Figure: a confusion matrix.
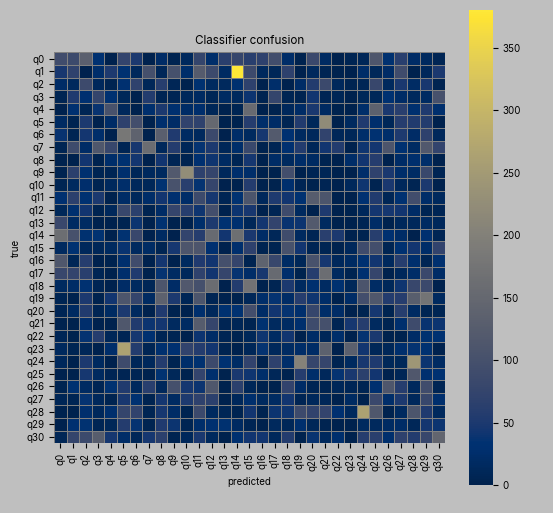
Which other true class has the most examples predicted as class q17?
q6
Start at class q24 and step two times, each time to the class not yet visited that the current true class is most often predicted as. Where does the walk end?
q25
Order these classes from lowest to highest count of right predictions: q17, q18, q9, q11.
q18, q11, q9, q17
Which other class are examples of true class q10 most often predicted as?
q9
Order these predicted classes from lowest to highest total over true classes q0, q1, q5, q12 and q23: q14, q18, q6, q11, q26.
q26, q18, q6, q11, q14
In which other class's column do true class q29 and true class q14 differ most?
q0
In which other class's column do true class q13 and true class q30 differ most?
q3
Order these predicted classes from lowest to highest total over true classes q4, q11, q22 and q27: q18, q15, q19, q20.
q19, q18, q20, q15
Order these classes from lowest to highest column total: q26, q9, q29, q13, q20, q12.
q13, q26, q9, q20, q29, q12
